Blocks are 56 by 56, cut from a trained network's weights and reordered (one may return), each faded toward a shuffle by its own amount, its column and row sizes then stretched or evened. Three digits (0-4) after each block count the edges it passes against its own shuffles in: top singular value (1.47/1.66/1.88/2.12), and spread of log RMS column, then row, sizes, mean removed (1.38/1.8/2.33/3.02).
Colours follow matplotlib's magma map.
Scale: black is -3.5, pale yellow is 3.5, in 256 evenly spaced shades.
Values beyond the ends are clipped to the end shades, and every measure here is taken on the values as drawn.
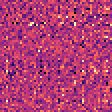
3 2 2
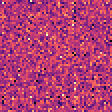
0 1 0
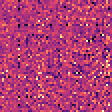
1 2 2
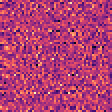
3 0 2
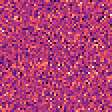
1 0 1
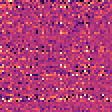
2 2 4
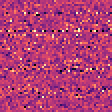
1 0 3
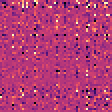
1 3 3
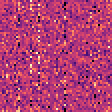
1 3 0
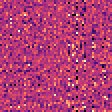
2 3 1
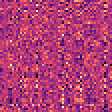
4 3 2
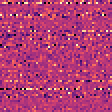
1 0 4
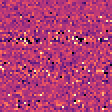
0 0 3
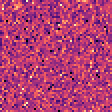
0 0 0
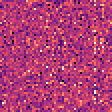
1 2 0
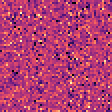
0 2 0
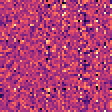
3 3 1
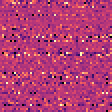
0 1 4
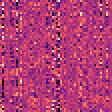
3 4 0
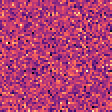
1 0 0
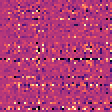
2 3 4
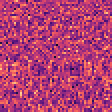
3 1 0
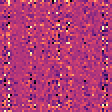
1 4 2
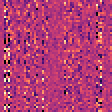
4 4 0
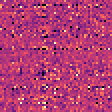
2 2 3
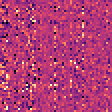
0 4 1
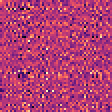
4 3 3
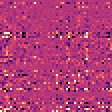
2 3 4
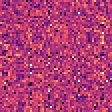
1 2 0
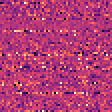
0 1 4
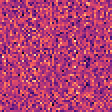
3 1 0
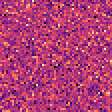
1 0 0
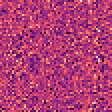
2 1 0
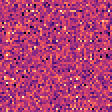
1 0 2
